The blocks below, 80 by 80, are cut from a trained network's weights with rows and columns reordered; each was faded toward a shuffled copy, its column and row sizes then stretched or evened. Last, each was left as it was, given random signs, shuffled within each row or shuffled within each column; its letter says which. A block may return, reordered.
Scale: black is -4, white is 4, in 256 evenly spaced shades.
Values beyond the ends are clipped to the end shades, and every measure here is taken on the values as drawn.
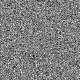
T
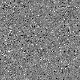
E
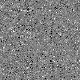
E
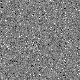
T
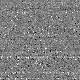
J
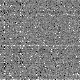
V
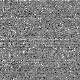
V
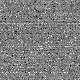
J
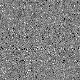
E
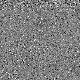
J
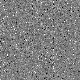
T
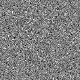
T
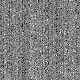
V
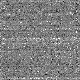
V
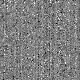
T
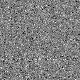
J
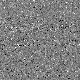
J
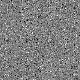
T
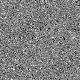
J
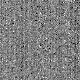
V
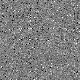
E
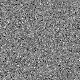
J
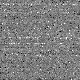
J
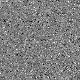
J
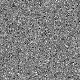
T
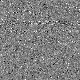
J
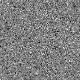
E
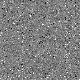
T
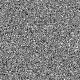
J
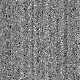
T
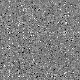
E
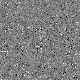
E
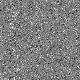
T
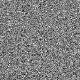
V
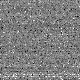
J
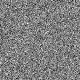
T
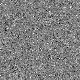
J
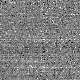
V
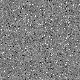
T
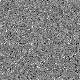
J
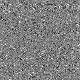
J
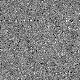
E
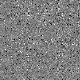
E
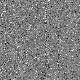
T
